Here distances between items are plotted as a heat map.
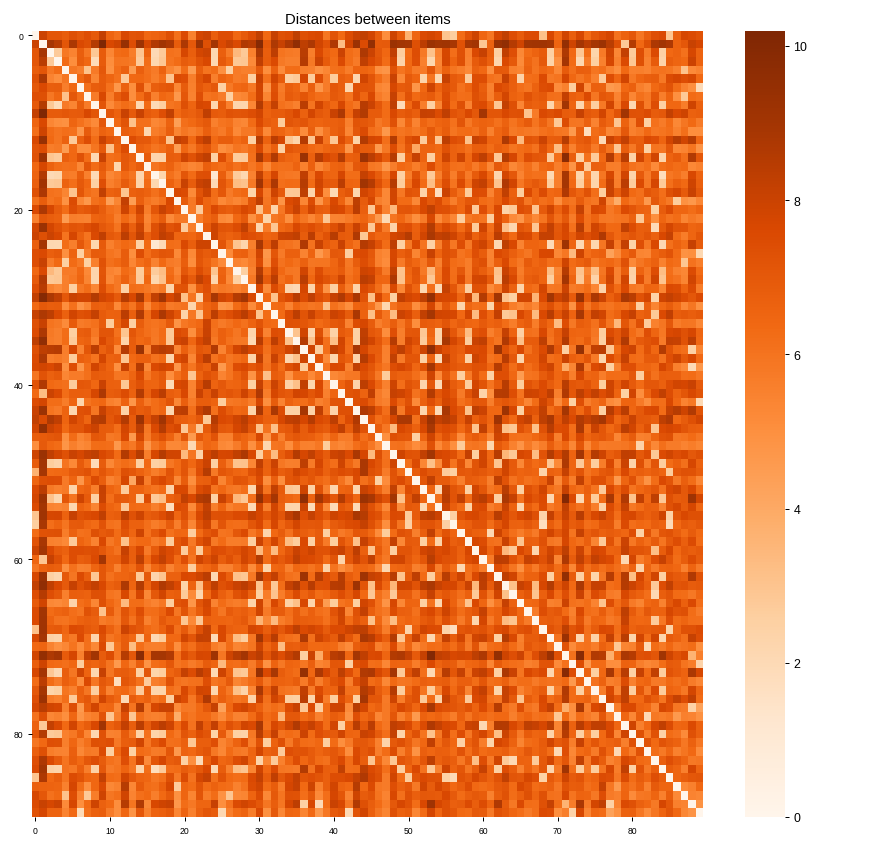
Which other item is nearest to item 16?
24
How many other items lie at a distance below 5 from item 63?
10
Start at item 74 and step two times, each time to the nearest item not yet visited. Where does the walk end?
15
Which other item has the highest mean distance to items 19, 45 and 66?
1
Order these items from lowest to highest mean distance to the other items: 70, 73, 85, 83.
70, 83, 73, 85
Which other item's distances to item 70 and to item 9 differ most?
82
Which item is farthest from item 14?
71
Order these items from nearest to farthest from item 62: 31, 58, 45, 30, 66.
58, 66, 31, 45, 30
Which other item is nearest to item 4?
26
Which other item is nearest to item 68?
56
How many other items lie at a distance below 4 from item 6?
4
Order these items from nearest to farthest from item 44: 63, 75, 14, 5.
63, 5, 75, 14
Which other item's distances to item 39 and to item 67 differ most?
59
